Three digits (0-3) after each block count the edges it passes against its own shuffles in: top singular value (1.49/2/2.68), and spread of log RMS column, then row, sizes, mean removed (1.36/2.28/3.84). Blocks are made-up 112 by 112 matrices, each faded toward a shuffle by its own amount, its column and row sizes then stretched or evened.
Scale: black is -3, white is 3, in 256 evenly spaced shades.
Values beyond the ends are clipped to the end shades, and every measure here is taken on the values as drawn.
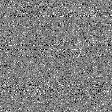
1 0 2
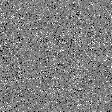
0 1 1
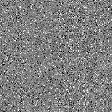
2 1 0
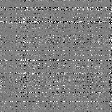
1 2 3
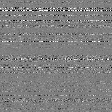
2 0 3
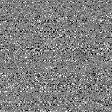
2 0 2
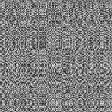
3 1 2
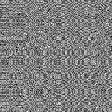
3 0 0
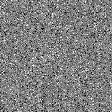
1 1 0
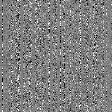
1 3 0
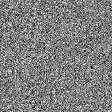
1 1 0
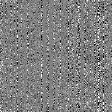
0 3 0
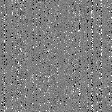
0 3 0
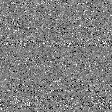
0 0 2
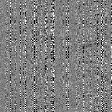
3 3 1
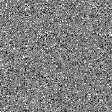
1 1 1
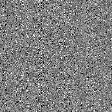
0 2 0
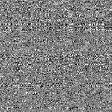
2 0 2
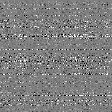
0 1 3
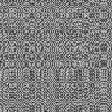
3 0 1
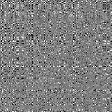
3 2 2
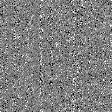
0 2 0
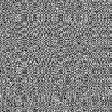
3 0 1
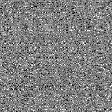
2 0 2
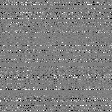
1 1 3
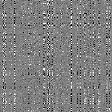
3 3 2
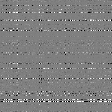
3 1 3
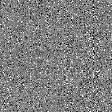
1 2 0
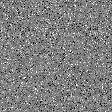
1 0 0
